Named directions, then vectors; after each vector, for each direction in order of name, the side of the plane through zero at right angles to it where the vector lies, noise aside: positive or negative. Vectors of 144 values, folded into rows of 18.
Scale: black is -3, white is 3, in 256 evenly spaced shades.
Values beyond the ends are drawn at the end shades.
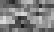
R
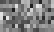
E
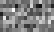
negative, positive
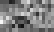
positive, positive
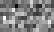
negative, positive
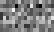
negative, positive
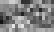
negative, negative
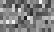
negative, positive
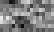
positive, positive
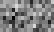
positive, negative
